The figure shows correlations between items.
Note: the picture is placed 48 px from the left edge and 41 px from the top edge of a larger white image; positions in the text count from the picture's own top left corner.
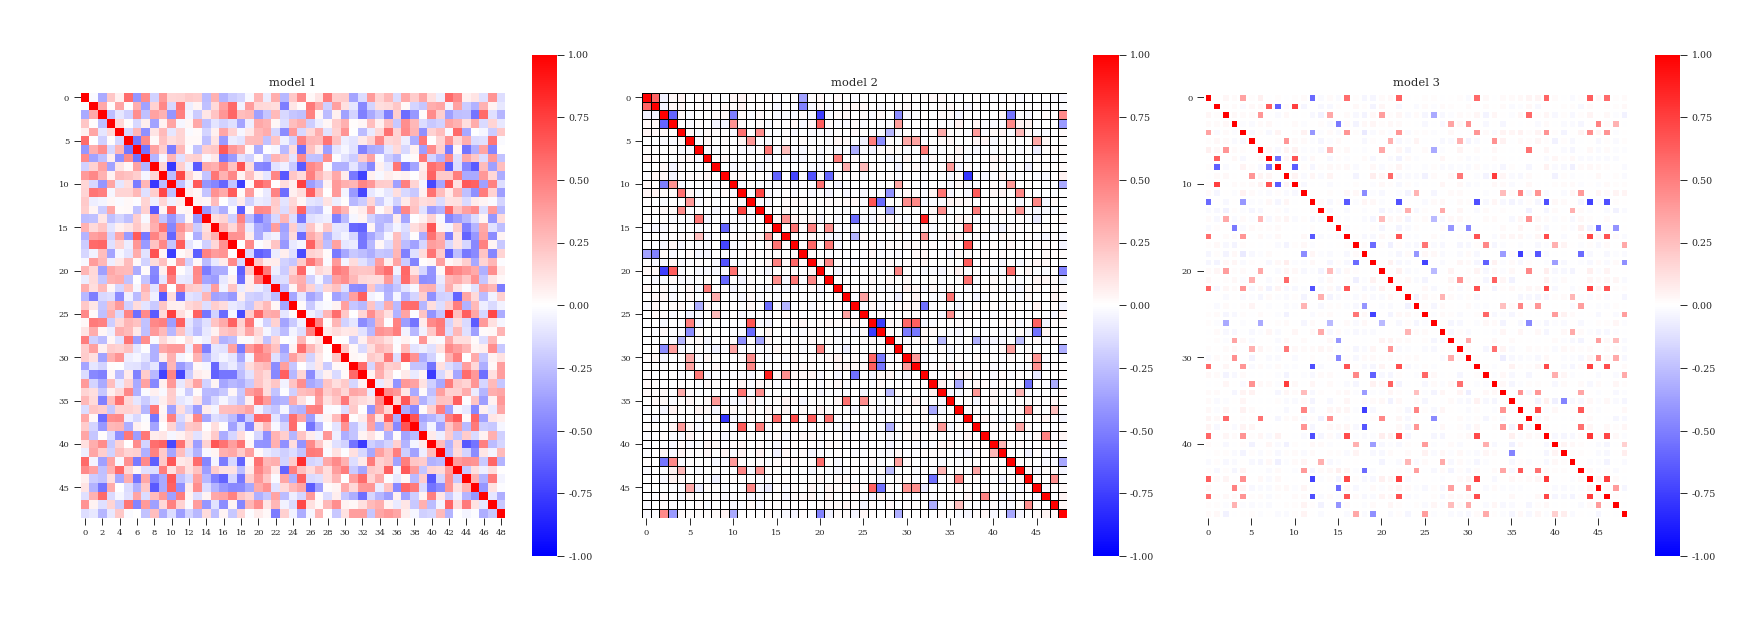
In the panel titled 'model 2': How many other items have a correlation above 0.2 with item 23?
3
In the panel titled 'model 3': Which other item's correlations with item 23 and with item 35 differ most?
41
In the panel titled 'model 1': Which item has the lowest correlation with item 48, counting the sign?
22
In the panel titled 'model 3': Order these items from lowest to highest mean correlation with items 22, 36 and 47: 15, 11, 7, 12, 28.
12, 15, 7, 28, 11
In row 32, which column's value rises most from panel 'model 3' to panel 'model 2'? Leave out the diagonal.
14
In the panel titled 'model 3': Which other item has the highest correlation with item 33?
9
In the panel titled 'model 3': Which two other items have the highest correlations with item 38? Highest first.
36, 43
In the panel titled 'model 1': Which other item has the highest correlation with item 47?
25
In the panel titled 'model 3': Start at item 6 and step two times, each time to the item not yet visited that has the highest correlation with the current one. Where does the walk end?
2
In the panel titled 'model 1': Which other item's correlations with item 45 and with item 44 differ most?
38
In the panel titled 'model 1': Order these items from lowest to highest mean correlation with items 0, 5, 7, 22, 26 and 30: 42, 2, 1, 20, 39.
2, 1, 20, 39, 42
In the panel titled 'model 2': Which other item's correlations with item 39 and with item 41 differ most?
46
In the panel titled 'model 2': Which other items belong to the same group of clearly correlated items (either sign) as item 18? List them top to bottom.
0, 1
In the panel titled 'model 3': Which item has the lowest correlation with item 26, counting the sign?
37
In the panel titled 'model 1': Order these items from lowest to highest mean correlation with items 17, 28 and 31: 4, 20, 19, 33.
33, 4, 20, 19
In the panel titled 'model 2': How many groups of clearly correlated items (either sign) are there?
11
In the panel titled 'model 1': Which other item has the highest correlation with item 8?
18
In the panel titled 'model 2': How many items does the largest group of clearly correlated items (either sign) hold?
7
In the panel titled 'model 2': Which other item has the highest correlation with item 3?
20
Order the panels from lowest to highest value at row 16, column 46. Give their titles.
model 2, model 1, model 3
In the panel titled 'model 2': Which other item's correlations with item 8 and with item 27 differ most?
26
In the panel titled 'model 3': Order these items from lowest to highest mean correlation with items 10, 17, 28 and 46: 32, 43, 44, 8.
8, 43, 32, 44
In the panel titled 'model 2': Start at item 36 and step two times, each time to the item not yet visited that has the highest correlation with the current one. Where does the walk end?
47
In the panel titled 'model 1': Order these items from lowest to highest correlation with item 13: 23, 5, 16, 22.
16, 23, 5, 22
